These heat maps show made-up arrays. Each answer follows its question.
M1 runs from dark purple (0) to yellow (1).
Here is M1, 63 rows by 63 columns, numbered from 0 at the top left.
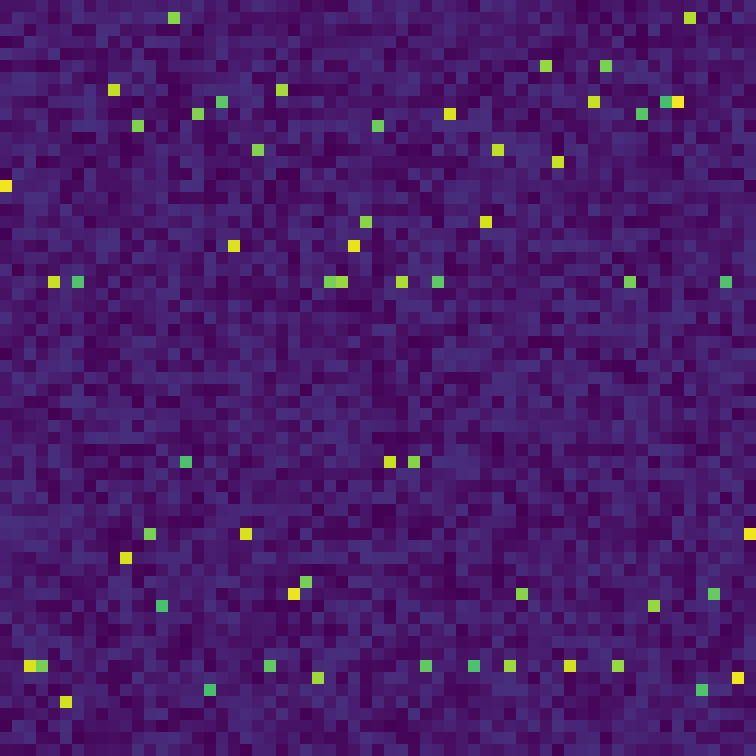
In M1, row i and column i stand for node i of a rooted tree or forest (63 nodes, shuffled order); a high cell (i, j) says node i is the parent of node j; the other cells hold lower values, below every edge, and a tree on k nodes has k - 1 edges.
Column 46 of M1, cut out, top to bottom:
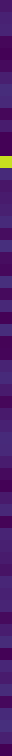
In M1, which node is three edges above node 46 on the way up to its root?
5
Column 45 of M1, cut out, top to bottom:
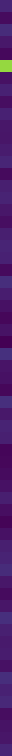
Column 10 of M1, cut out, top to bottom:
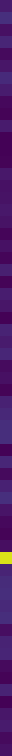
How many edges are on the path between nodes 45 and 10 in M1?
5
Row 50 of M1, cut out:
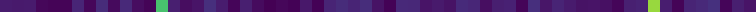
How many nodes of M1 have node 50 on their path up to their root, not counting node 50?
6
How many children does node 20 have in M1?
2
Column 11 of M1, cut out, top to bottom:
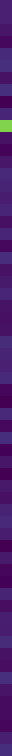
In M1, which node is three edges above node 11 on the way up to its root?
13
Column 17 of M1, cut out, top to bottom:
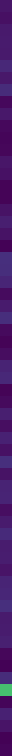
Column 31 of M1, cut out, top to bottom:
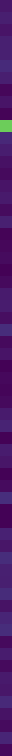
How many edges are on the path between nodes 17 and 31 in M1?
8
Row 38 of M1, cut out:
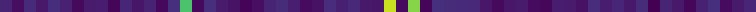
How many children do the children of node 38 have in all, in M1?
1
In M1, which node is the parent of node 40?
18
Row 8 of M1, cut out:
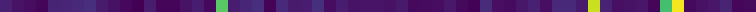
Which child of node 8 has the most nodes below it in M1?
55
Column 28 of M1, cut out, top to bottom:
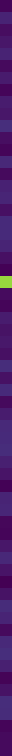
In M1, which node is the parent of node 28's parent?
7
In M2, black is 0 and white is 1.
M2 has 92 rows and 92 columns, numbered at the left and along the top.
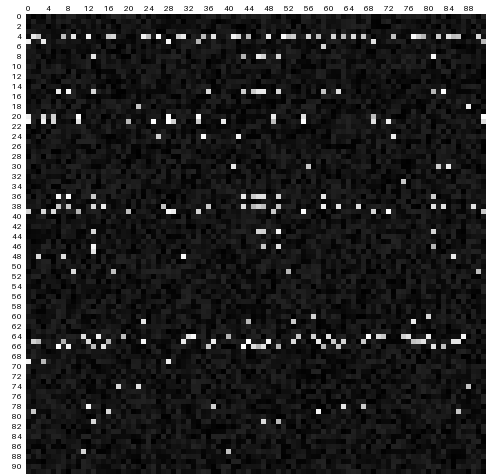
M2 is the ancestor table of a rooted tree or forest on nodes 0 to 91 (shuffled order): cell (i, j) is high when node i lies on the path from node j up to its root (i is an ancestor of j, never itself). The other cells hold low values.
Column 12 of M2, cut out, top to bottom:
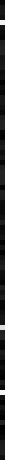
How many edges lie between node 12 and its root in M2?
3
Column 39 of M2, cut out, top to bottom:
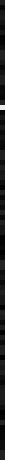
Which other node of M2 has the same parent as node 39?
25
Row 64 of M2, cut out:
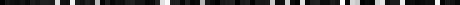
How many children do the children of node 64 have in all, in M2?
5
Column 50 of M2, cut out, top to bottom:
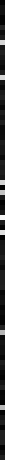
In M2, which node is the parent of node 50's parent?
46
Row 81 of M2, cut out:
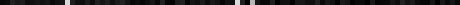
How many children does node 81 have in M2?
2
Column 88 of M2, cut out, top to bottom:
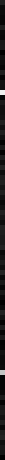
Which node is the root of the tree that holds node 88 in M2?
74
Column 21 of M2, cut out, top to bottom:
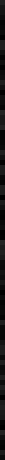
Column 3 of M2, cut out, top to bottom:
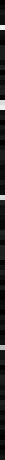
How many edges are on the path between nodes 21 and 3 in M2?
5
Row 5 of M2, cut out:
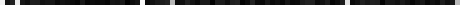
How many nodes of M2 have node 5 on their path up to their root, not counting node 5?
6
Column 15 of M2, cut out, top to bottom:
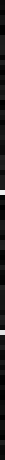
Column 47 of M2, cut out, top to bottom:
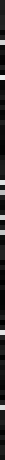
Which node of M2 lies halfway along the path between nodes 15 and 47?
43
